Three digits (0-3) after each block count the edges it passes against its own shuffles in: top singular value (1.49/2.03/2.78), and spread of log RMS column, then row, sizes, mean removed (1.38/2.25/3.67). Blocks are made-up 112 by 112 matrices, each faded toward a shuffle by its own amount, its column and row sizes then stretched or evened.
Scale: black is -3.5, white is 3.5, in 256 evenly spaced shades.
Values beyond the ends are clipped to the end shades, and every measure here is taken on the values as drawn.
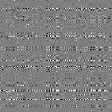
3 2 3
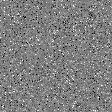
0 1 0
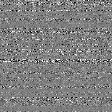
0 0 3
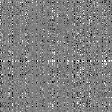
2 3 2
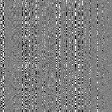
3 3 0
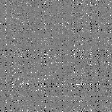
1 2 2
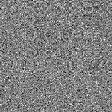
2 0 0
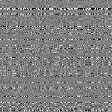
3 0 3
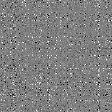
1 2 2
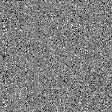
0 2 0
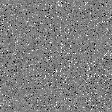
0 1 1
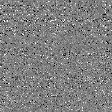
1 1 2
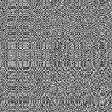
3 1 2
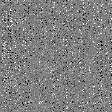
0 2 1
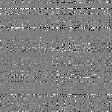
2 2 3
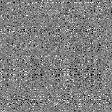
2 1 2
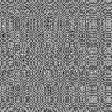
3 1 0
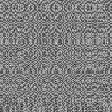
3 1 0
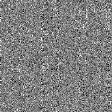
1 2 0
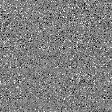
1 1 2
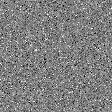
0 0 0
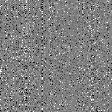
2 2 0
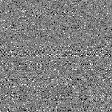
2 0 2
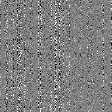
1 3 0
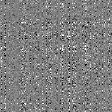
1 3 2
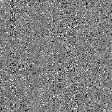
1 2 1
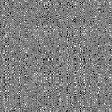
3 2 1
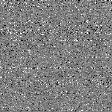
0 0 2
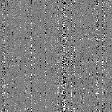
2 3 1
